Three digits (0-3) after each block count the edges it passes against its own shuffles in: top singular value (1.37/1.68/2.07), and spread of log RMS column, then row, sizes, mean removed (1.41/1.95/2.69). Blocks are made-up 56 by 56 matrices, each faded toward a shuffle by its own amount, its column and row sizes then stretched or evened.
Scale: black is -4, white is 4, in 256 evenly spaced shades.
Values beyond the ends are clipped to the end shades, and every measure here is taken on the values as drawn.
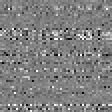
3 0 3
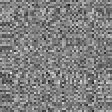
3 1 1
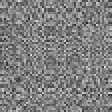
3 1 1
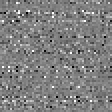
2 0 3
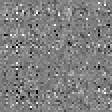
1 2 2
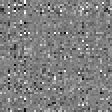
1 2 2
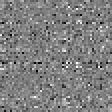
2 1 2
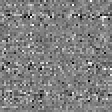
1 1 3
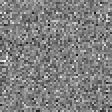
0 1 1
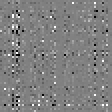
2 3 2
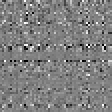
3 2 3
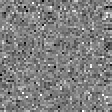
2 0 0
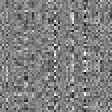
3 3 0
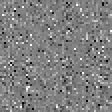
2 1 0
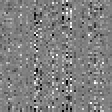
2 3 0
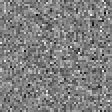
1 1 0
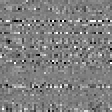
3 0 3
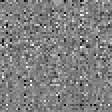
2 2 2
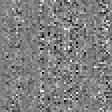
1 3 0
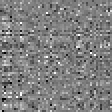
3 2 1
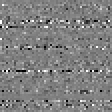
2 0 3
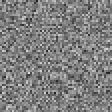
3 0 1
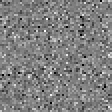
1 1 1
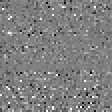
0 0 2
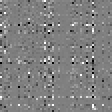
3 3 2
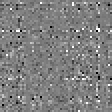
1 2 2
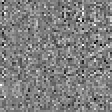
2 2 1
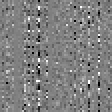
2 3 0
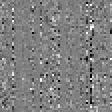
1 3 1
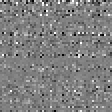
0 1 3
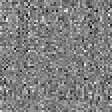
2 1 1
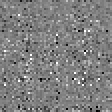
0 2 2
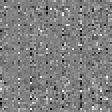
1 3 2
